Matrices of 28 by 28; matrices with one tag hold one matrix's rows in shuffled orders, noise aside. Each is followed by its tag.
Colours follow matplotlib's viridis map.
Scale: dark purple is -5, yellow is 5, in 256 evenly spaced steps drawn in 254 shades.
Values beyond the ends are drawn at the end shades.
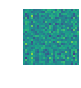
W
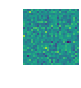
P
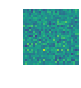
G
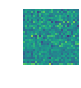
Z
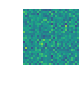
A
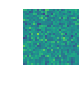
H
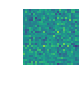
G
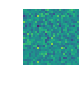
H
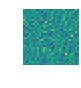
A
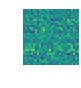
Z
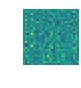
W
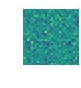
P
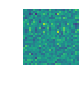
G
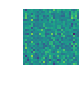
W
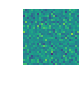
A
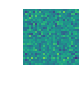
G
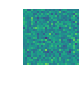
P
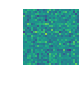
P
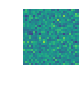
G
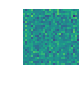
W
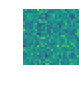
H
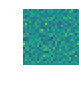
A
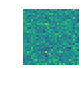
P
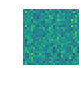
W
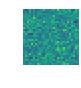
G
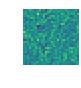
H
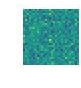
A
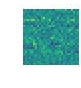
Z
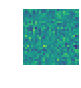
G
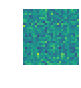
H
